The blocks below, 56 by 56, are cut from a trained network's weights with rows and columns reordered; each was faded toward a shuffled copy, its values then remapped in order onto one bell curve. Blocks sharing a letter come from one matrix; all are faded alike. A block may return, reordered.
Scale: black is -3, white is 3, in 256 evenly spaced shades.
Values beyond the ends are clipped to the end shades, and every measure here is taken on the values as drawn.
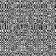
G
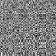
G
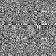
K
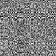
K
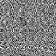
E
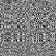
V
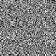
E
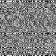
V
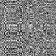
G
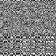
V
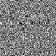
E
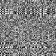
K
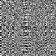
G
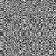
G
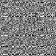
V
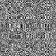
G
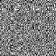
E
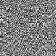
E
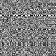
V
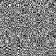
E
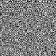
E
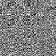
E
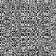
G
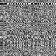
K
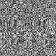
E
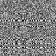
K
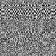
V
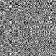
E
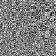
E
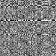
V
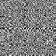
K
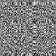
G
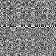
V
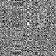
E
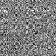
E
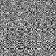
K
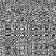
V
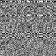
V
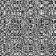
G
